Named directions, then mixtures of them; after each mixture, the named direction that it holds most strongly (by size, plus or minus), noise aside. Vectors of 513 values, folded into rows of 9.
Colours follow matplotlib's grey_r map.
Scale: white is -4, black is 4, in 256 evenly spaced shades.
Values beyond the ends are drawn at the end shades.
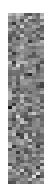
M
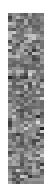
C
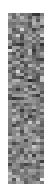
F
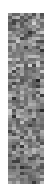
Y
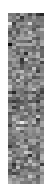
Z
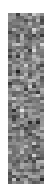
F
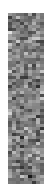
Y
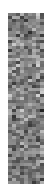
Y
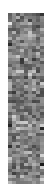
Z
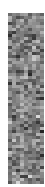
C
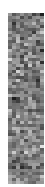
Y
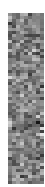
C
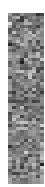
Z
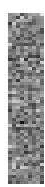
Z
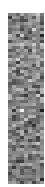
F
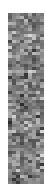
C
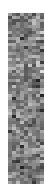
Y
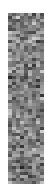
Y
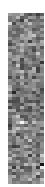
Z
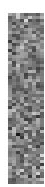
M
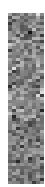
Y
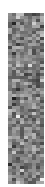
F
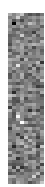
M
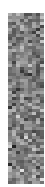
M
